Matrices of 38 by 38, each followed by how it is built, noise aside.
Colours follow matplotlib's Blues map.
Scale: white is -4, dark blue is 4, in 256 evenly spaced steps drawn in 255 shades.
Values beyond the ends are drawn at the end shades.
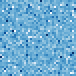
sparse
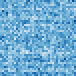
blocks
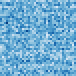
blocks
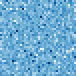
sparse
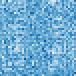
blocks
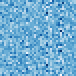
uneven columns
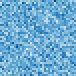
Toeplitz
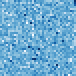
sparse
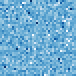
sparse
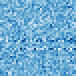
uneven rows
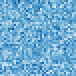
blocks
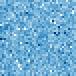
sparse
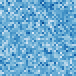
Toeplitz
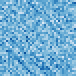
Toeplitz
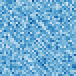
Toeplitz
